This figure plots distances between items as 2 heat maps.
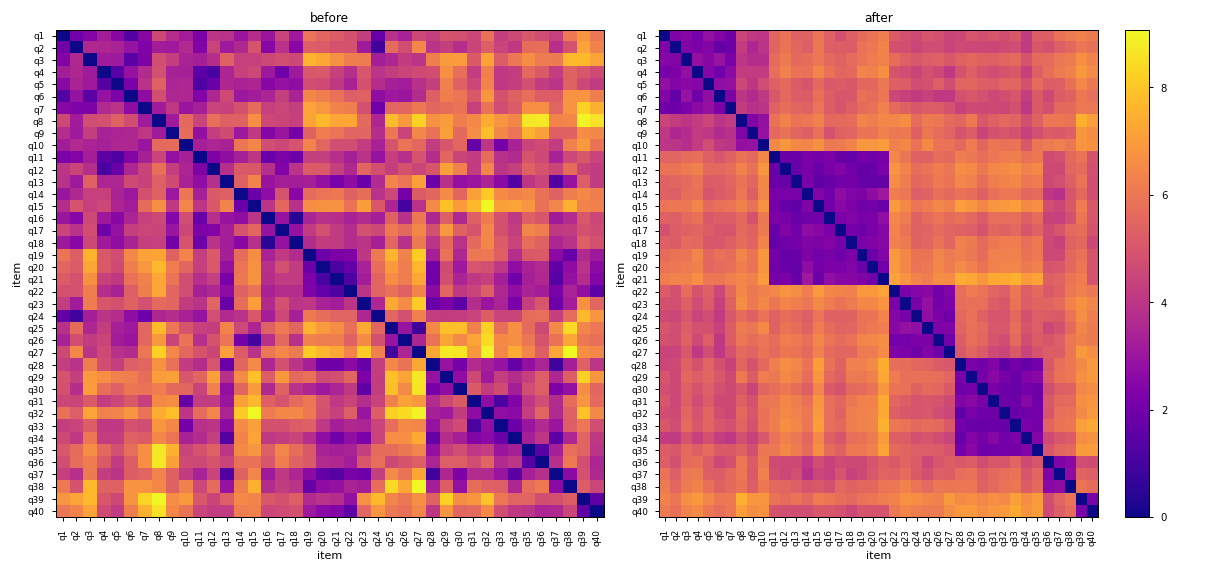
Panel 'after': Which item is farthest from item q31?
q21
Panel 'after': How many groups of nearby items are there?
7
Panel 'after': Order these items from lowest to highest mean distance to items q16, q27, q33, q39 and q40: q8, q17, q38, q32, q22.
q17, q32, q22, q38, q8
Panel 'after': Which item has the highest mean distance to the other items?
q39
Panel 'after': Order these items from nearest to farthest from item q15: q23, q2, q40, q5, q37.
q37, q40, q5, q2, q23
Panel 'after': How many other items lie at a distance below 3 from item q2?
6
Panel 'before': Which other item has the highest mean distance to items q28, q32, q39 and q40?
q8
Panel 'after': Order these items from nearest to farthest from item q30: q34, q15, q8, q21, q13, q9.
q34, q9, q8, q13, q15, q21
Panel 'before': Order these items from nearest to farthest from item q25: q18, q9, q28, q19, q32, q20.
q18, q9, q28, q20, q19, q32
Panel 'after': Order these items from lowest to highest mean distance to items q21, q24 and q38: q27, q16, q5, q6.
q16, q27, q6, q5
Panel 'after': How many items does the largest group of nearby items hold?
11
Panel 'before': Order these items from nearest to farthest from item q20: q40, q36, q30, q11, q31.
q40, q30, q36, q11, q31
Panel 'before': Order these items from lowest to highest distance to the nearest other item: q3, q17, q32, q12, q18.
q18, q12, q3, q17, q32
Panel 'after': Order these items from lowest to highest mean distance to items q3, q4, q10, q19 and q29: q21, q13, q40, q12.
q13, q12, q21, q40
